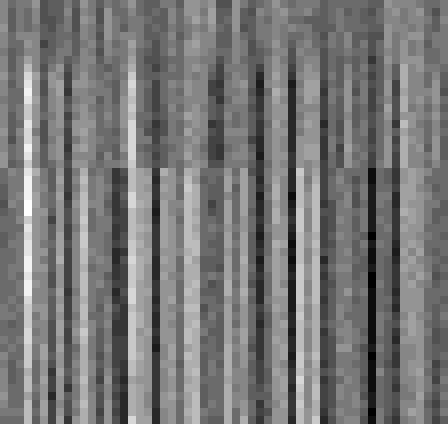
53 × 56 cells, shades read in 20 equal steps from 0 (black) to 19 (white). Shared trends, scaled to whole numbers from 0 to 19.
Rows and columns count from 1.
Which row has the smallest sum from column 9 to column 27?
8
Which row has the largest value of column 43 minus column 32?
44
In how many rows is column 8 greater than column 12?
42
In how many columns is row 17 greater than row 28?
21
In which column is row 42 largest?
4
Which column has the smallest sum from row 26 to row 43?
47
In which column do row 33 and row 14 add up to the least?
37
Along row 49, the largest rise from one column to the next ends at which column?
38
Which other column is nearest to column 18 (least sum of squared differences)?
29
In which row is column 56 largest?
3
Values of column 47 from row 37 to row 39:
1 1 1
